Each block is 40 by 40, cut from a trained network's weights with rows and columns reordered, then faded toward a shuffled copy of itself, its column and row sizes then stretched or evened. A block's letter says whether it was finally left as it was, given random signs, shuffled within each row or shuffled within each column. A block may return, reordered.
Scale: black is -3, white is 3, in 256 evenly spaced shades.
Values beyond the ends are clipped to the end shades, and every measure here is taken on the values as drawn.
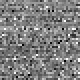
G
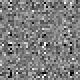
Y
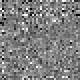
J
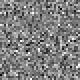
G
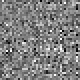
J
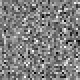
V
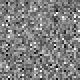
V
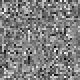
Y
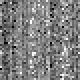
V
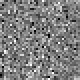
V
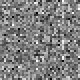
Y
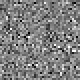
G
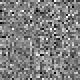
J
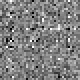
Y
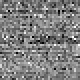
G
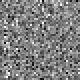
V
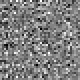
J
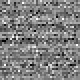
G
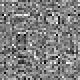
J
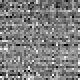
J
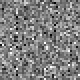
V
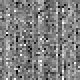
V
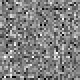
Y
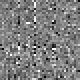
Y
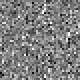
V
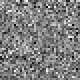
G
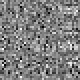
J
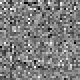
Y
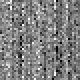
V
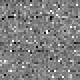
G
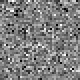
G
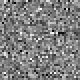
G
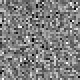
V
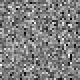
V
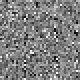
V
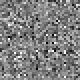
Y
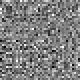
J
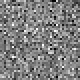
Y
